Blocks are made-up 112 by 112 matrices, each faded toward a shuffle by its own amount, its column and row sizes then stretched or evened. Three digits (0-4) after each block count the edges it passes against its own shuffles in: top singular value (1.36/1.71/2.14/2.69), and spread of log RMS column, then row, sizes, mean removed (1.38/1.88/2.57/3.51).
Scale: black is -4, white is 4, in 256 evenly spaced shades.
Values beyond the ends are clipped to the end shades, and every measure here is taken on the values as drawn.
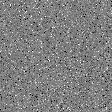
0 0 0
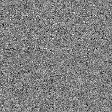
1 1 2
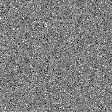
1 1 0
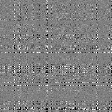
4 3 4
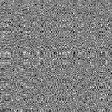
4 1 2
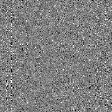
2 3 0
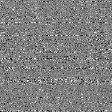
2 0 4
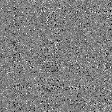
1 2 2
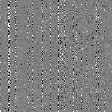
4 4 0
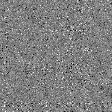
0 1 2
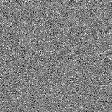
2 0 1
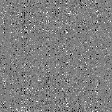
2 3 2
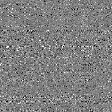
3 0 3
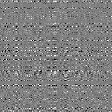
4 2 4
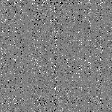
0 3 2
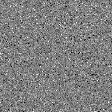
2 0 2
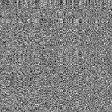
4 1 2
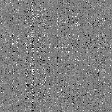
2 3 2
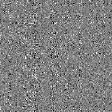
2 3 2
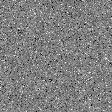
1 0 0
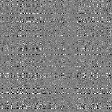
4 3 4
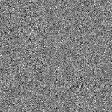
2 2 0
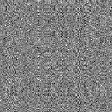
4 3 0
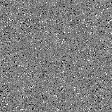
0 1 2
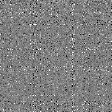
0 3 3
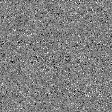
0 0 2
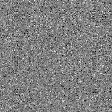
2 1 1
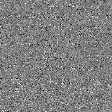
1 1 2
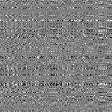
4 0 4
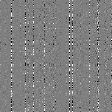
4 4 1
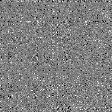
1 2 3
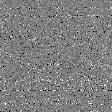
1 1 3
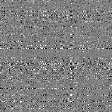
3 2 4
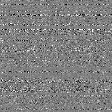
2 1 4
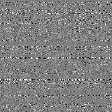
3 1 4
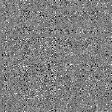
1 3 3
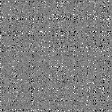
0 3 3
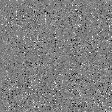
0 2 2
